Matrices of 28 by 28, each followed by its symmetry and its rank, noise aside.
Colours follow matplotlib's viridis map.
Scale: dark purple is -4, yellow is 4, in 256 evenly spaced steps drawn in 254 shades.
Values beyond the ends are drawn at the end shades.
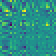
antisymmetric, rank two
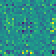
no symmetry, rank three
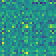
no symmetry, rank four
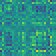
symmetric, rank two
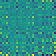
antisymmetric, rank two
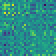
symmetric, rank three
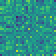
symmetric, rank four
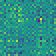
no symmetry, rank four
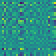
no symmetry, rank two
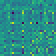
symmetric, rank three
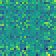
no symmetry, rank four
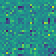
symmetric, rank four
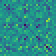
symmetric, rank four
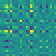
symmetric, rank two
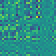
no symmetry, rank three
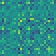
symmetric, rank four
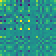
symmetric, rank two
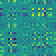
antisymmetric, rank two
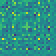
symmetric, rank four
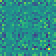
symmetric, rank three
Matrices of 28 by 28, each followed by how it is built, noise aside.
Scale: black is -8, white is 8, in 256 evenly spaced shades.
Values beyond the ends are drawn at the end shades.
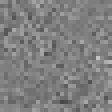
block diagonal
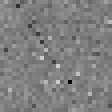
sparse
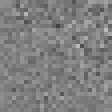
upper triangular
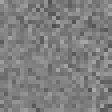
upper triangular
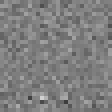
low rank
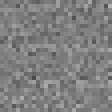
low rank
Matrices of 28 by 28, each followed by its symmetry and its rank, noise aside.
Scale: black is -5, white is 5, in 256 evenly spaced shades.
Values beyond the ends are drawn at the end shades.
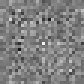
symmetric, rank five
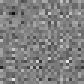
no symmetry, rank four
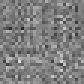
no symmetry, rank six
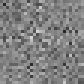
symmetric, rank six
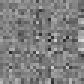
no symmetry, rank five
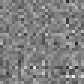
no symmetry, rank four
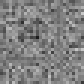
symmetric, rank six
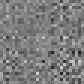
no symmetry, rank four
